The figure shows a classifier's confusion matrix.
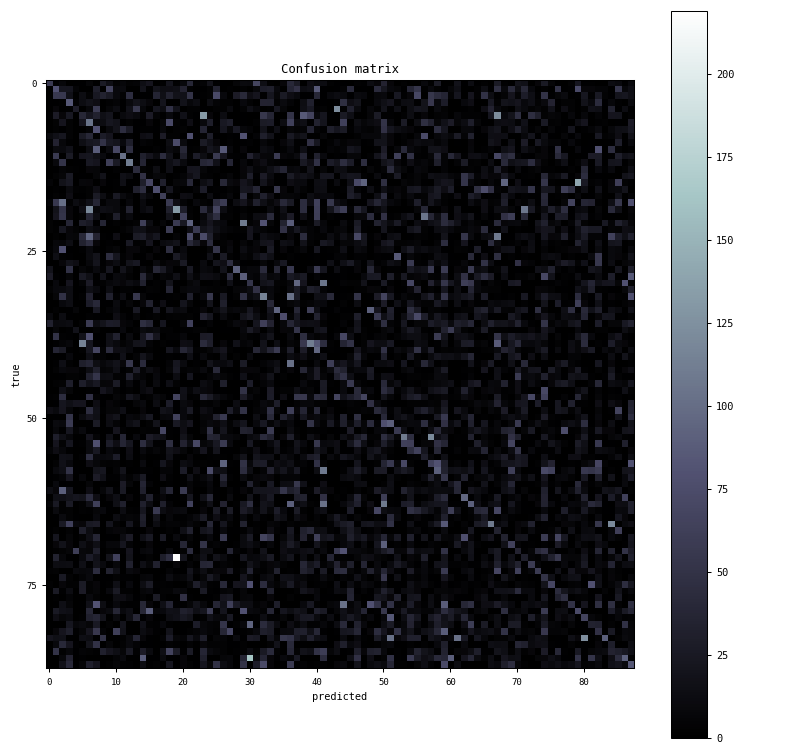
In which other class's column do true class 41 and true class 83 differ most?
80
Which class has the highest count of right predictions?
19
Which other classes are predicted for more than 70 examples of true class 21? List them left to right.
29, 32, 36
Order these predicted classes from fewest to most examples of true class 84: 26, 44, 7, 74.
26, 74, 44, 7
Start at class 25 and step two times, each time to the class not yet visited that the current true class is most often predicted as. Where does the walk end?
55
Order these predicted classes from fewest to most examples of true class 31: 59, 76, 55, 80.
76, 80, 59, 55
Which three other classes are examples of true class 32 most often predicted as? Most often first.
36, 87, 50
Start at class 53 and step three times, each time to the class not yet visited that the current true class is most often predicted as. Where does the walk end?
52
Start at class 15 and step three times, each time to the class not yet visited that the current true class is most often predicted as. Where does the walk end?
87
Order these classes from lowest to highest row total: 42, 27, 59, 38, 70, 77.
77, 59, 27, 42, 38, 70
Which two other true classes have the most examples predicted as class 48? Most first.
34, 78
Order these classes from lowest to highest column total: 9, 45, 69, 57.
9, 45, 57, 69
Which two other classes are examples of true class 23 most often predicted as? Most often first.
67, 6
